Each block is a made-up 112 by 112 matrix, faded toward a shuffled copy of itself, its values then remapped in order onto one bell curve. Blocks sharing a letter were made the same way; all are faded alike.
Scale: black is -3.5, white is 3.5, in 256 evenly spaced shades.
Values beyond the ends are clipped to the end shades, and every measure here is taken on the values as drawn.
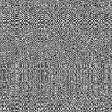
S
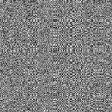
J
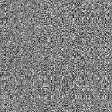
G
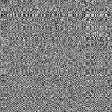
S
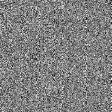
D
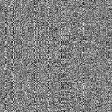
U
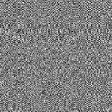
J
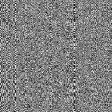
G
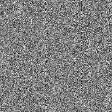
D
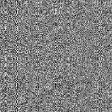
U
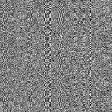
U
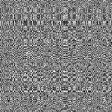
S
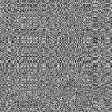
S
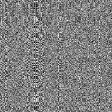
U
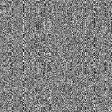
G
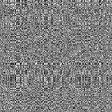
J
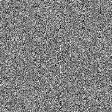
D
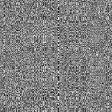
U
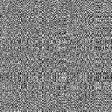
J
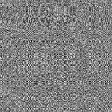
J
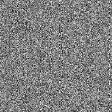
D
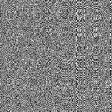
U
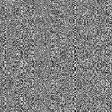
G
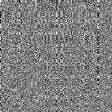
G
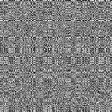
S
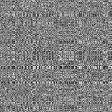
S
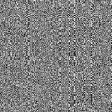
U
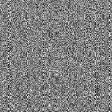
G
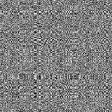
J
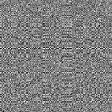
S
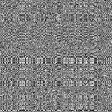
S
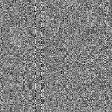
G
